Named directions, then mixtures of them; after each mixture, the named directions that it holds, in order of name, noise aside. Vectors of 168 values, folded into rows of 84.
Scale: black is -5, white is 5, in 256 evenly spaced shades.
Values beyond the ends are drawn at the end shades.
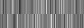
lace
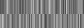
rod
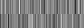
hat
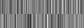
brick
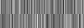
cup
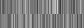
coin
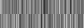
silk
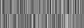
brick, hat, lace.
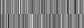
hat.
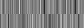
hat, rod, silk.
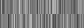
coin, hat.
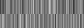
coin, rod.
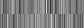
lace.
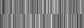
coin, lace.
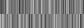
hat, rod.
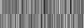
silk.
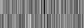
brick, hat, silk.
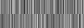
cup.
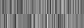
brick, lace.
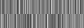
brick, hat.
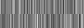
cup.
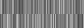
lace, silk.
